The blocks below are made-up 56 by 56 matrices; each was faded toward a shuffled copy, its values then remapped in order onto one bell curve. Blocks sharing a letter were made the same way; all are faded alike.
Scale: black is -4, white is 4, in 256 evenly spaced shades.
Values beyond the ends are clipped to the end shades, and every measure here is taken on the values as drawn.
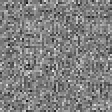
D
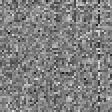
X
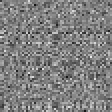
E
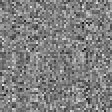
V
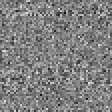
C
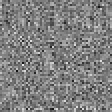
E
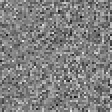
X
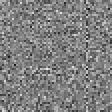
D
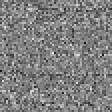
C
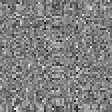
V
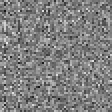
X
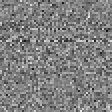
C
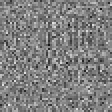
V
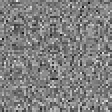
E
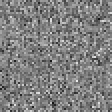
D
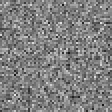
C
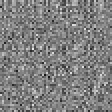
E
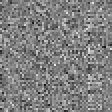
D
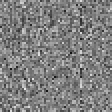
D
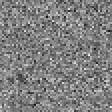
C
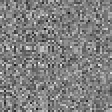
V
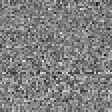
C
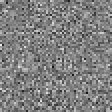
E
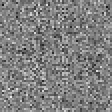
D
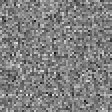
C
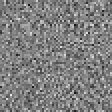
E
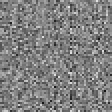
V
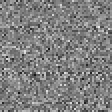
C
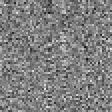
D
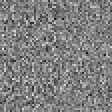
D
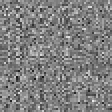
V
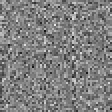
X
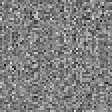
D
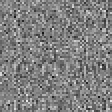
D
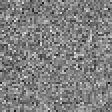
C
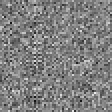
D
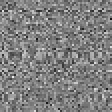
E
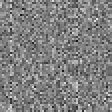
D
